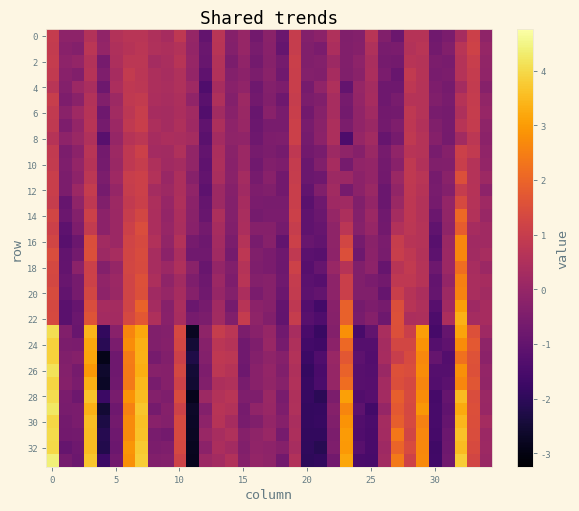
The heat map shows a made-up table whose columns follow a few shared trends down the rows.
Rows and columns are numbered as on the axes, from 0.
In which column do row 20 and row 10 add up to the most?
32
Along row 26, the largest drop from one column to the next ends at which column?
4
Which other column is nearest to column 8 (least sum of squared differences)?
5
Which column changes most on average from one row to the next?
23
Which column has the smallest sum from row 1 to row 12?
12
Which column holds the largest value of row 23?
0
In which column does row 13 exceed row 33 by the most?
11
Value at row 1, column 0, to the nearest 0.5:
1
